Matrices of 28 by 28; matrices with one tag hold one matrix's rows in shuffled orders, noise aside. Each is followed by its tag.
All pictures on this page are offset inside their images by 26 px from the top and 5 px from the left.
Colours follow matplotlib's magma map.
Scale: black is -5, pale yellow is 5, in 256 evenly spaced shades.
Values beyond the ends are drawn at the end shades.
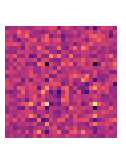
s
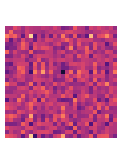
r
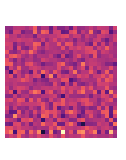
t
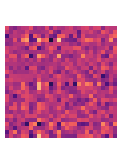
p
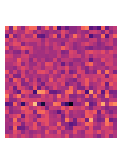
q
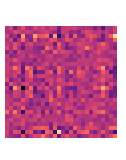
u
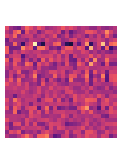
q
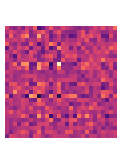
p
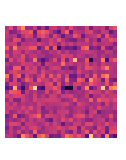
q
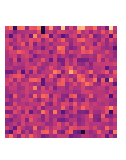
t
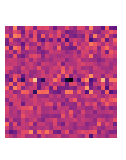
q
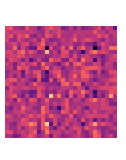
s
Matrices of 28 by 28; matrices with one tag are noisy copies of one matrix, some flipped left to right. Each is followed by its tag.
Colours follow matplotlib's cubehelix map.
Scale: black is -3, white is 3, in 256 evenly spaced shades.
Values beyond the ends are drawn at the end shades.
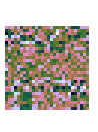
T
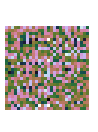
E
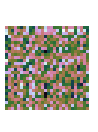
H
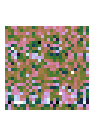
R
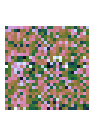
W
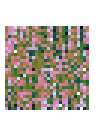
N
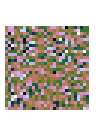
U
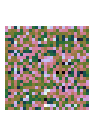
E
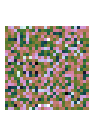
E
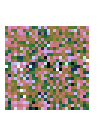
W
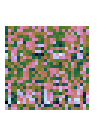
R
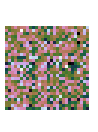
W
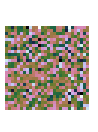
U
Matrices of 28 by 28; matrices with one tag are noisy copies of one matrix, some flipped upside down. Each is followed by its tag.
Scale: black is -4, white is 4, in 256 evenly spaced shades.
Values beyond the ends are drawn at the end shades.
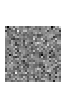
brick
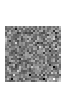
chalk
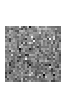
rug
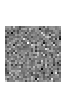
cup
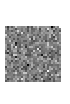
brick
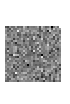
brick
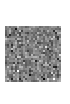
chalk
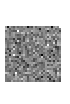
brick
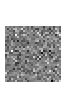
brick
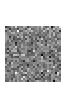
brick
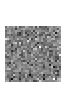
chalk
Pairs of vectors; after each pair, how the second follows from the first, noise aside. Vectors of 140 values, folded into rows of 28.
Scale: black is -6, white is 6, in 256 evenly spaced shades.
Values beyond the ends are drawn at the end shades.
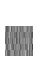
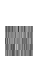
shuffled.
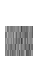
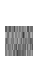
shuffled.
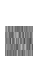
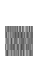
shuffled.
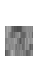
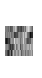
wrapped around, scaled up.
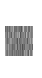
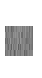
reversed, negated, shrunk.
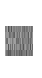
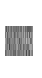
reversed.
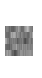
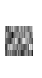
wrapped around, scaled up.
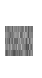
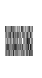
wrapped around, scaled up.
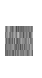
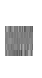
reversed, partly zeroed.
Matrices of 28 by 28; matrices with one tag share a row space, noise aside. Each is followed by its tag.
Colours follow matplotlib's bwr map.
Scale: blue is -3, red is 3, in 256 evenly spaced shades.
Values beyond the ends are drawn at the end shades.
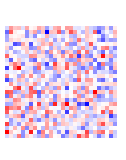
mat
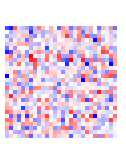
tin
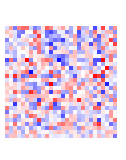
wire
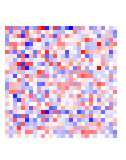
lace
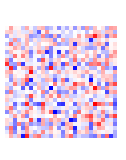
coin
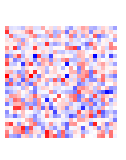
mat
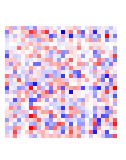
wire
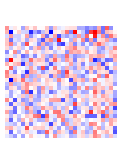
coin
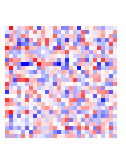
tin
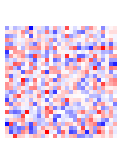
mat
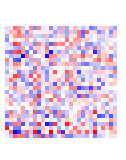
mat
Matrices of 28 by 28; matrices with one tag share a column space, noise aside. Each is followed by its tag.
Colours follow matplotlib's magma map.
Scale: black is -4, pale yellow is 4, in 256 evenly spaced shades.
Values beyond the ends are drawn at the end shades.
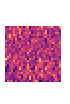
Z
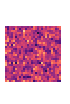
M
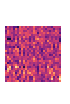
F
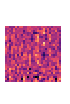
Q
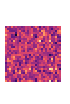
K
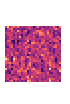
K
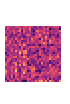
M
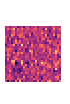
M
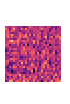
M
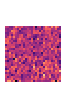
Z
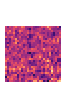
Z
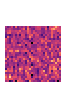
Z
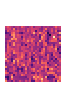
Q
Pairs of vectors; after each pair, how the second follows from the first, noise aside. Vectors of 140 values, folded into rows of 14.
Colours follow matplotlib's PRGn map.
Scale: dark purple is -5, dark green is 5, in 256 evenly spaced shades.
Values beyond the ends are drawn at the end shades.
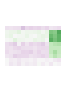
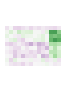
copied.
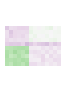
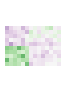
copied.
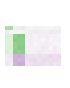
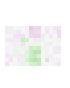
wrapped around, shrunk.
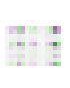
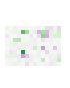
wrapped around, partly zeroed.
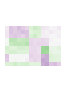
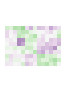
reversed, negated.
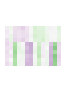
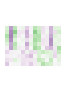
reversed, negated.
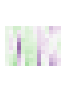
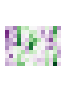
wrapped around, negated, scaled up.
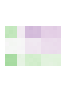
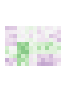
wrapped around.
